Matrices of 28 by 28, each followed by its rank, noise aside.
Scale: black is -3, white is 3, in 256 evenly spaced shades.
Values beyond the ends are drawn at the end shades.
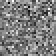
seven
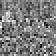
six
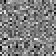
five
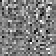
six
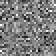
seven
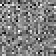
six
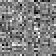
five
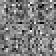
five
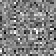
four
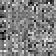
six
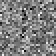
eight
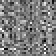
four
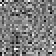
six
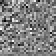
eight
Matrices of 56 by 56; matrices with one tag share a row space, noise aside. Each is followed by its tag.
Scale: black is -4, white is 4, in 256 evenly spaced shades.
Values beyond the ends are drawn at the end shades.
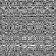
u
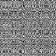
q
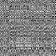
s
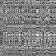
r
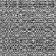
u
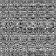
u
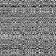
q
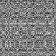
u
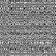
s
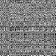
s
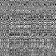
s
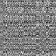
r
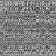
r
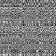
q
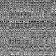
s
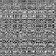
u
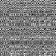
s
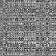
r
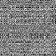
s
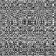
u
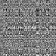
r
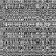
r
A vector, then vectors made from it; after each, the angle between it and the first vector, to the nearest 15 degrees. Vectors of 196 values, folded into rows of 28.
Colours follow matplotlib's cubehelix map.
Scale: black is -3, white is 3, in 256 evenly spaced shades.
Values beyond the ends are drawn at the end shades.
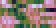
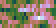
60 degrees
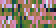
45 degrees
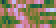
165 degrees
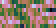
30 degrees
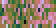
60 degrees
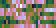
150 degrees
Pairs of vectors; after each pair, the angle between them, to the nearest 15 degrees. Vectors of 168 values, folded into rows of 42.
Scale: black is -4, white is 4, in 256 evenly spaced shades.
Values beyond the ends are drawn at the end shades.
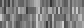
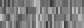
15 degrees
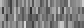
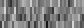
75 degrees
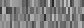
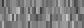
105 degrees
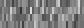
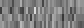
90 degrees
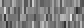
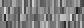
15 degrees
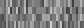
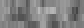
75 degrees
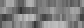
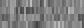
60 degrees
